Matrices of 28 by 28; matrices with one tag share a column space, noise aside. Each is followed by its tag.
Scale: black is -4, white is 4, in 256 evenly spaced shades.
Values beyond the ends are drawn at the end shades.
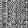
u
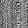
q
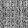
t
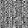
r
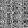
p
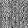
r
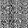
p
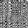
q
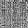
q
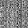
t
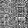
r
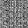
t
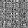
u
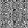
u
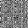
r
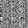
r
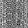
u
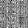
r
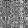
r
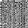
q
